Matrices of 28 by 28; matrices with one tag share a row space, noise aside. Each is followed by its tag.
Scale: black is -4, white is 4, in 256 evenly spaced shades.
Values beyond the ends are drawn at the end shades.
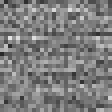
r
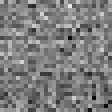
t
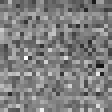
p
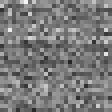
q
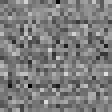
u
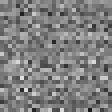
u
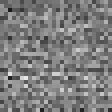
q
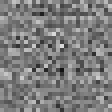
p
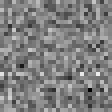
t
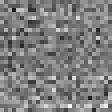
t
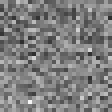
t
